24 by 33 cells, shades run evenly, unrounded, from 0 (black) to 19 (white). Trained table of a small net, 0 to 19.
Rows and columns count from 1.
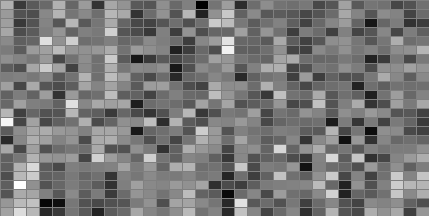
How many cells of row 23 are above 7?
19
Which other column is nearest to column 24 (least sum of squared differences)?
20
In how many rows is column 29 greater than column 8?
7
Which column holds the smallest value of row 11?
29
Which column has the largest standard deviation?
18
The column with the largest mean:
3
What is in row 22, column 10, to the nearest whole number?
8
